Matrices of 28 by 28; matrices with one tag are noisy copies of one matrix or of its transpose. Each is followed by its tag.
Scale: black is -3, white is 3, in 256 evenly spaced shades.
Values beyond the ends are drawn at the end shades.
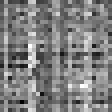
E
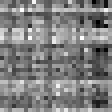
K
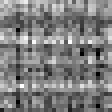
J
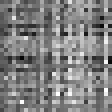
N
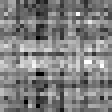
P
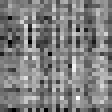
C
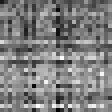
N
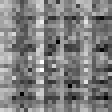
J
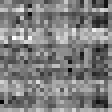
K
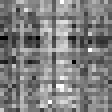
P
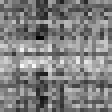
P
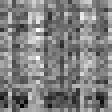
K
